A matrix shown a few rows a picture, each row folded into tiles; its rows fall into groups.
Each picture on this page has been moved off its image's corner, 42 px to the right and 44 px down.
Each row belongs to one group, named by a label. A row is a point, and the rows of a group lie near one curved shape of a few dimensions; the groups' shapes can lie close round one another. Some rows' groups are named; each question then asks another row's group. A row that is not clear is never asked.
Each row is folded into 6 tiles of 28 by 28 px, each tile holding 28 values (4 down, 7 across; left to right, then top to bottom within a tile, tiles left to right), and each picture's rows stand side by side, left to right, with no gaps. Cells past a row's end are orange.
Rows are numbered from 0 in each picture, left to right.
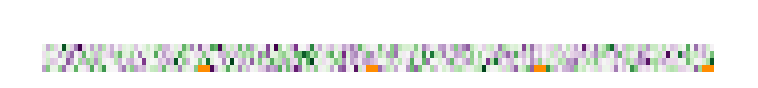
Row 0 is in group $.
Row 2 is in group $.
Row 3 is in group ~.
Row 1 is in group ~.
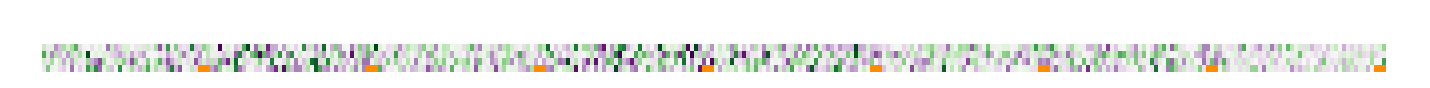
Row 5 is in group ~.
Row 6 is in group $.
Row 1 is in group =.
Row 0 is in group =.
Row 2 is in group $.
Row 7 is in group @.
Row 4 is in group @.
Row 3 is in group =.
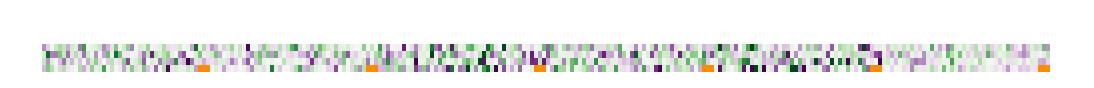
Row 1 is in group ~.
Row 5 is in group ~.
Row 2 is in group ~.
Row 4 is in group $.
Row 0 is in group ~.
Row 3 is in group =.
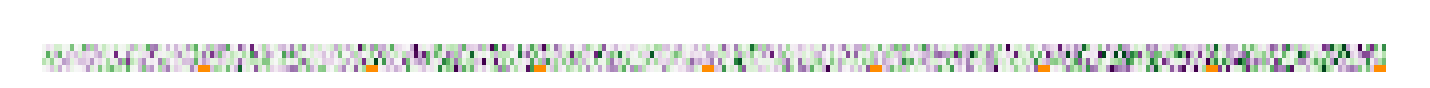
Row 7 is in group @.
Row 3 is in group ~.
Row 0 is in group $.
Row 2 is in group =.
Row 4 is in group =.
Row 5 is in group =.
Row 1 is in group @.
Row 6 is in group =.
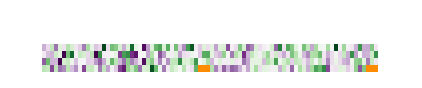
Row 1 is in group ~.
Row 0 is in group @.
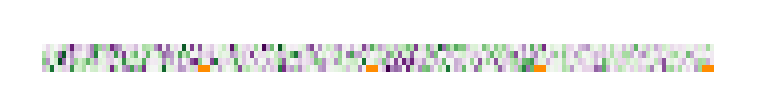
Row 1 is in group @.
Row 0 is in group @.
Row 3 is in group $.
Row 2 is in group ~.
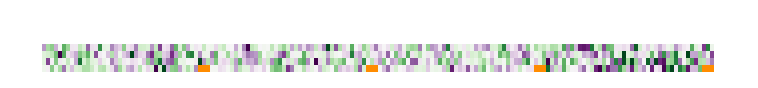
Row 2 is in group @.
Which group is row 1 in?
=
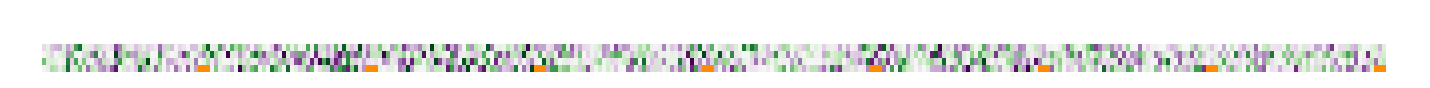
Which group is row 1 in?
=
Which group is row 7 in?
=
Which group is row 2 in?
@
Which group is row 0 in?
=
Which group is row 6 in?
$
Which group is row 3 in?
~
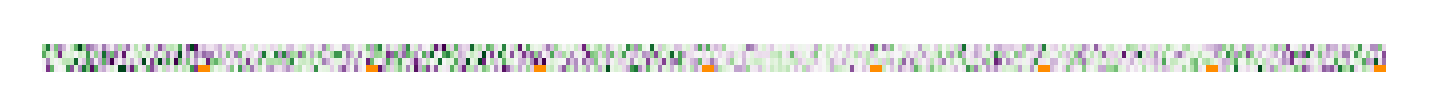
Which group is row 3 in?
~
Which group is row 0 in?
$
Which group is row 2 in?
~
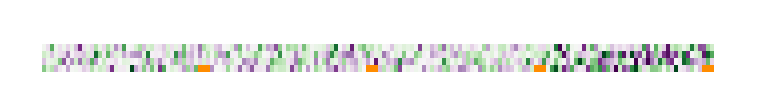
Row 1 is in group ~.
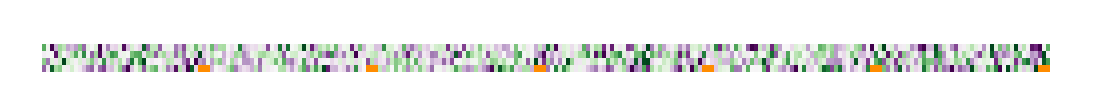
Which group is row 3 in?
~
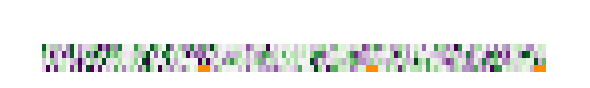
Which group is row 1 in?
$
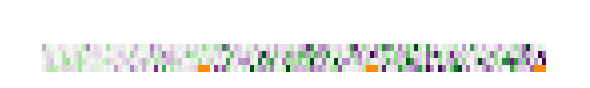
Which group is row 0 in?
=
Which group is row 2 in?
$
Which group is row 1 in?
@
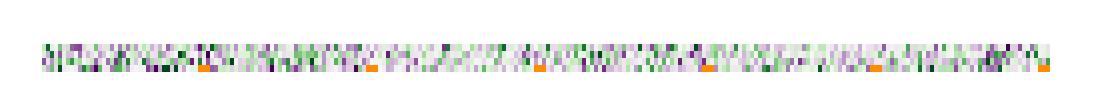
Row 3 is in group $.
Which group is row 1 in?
~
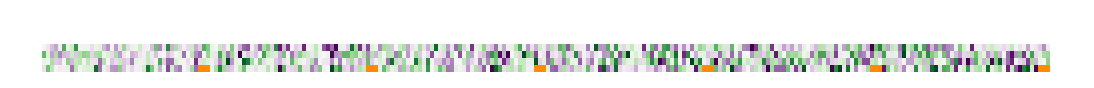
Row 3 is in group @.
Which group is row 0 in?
=
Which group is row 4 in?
$
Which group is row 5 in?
$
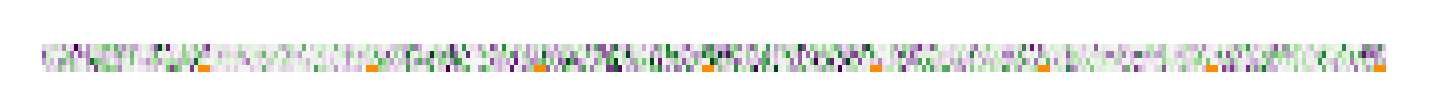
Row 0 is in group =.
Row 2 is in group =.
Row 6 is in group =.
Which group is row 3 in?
@
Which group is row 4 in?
~
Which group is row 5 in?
$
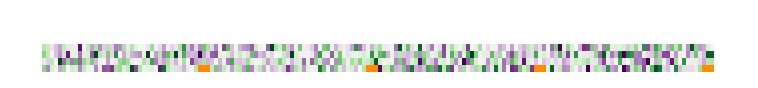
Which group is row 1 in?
@
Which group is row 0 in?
~
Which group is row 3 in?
@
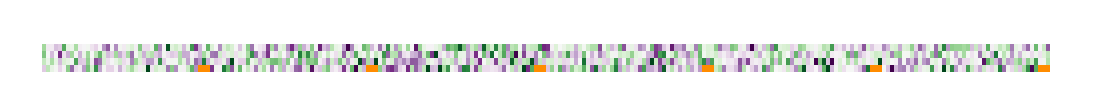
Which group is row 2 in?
~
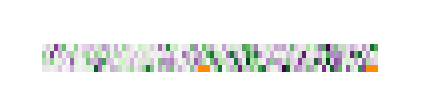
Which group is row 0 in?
=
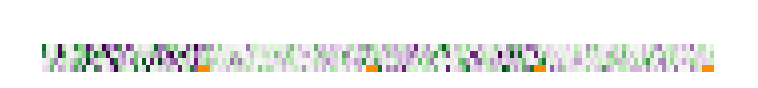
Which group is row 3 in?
@
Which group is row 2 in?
~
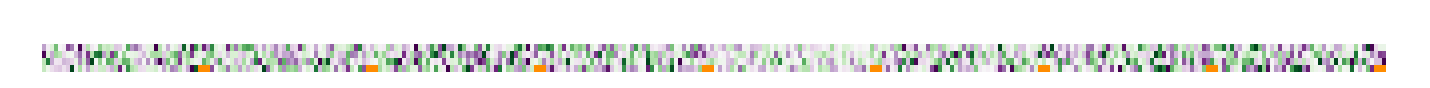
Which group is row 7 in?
$
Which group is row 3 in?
~
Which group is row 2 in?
~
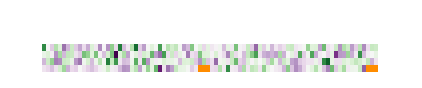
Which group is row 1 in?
=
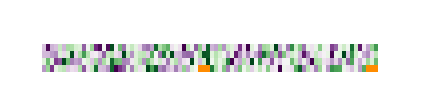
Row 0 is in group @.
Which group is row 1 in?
~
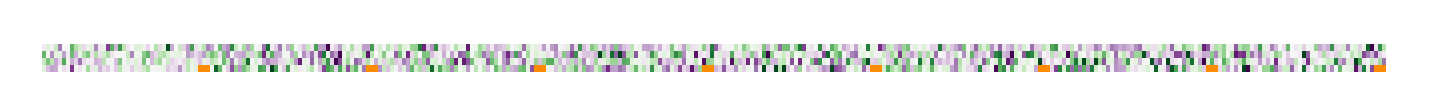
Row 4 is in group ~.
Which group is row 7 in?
@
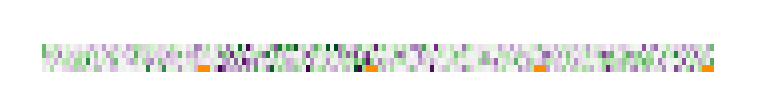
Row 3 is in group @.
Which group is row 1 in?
~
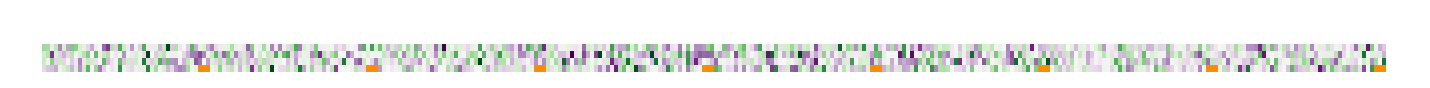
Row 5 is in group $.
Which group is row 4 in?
@
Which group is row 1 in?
~
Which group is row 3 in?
~
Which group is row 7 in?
@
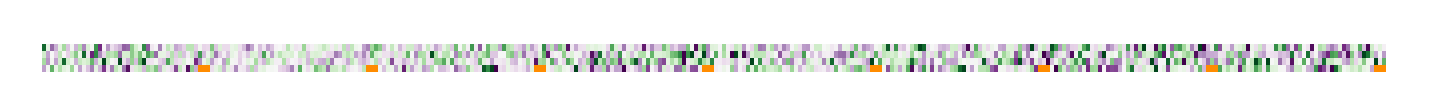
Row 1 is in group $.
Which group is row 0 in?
~
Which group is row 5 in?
$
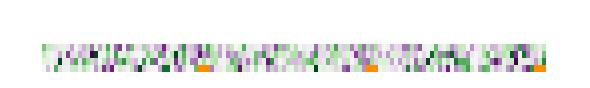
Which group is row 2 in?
=
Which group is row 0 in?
~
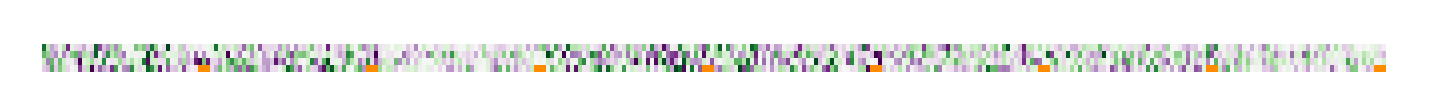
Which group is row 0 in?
~
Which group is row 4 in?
$
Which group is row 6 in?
=
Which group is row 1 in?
$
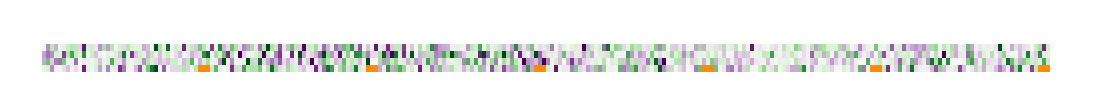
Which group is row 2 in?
~
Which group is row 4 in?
~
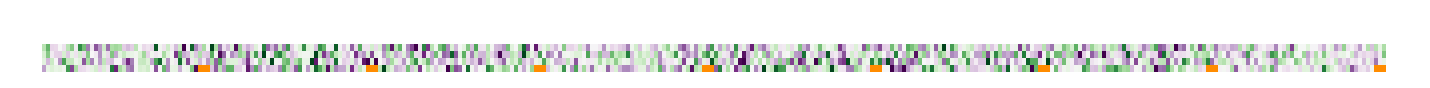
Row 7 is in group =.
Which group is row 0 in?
=
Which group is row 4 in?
$
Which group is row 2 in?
@
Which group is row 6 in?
$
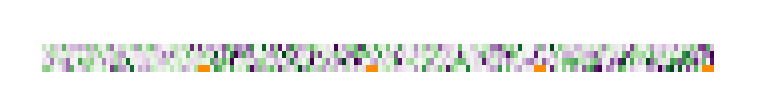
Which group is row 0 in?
@
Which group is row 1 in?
~
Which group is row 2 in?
@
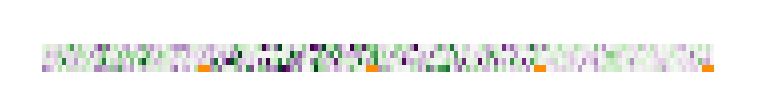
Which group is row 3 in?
$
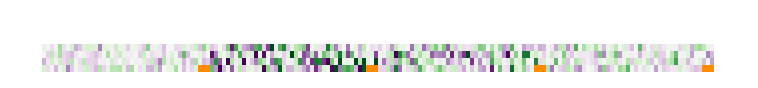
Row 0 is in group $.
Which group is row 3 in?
$
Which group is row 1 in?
@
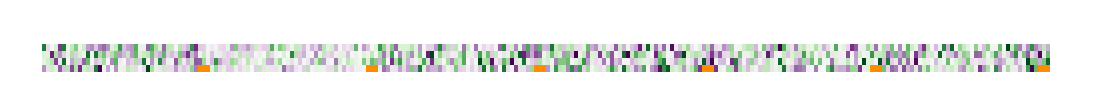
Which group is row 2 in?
~
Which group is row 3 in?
$
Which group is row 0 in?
$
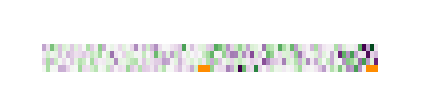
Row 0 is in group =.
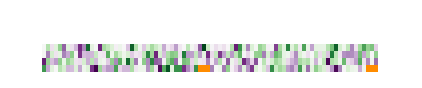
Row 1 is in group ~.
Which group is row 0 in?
$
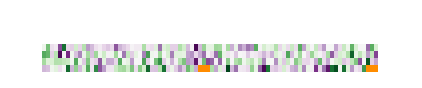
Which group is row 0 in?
@
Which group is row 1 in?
$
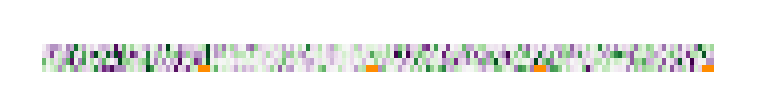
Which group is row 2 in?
$
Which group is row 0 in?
=
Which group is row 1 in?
@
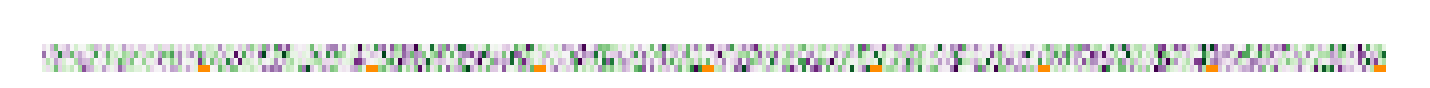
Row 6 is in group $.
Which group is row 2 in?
~
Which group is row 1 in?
~
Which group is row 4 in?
@
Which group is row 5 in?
=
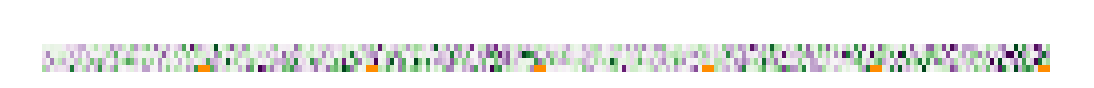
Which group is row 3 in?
=
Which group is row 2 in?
=
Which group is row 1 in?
$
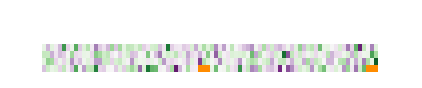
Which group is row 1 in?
@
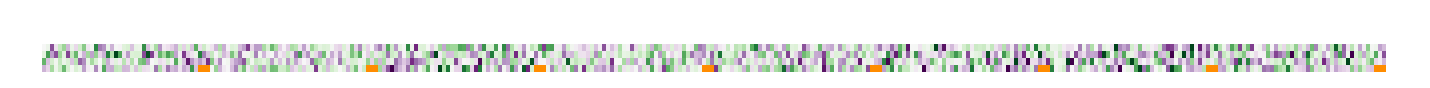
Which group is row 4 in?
$
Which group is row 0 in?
~
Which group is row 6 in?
~
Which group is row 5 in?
~
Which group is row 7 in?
=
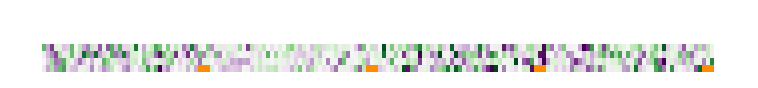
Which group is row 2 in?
$
